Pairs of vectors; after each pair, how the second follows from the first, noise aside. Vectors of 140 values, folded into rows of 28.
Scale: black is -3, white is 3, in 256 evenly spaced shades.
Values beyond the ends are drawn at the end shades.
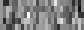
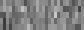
reversed, shrunk.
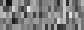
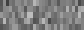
wrapped around, negated, shrunk.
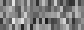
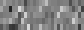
reversed, partly zeroed.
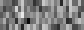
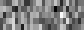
reversed.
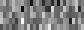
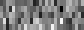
reversed, negated.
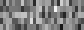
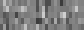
negated, partly zeroed.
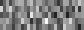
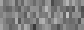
wrapped around, negated, shrunk.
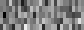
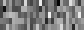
reversed, negated.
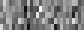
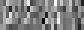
reversed, negated.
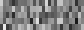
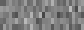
wrapped around, negated, shrunk.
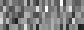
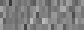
wrapped around, negated, shrunk.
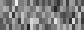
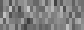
reversed, shrunk.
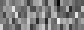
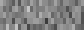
wrapped around, negated, shrunk.
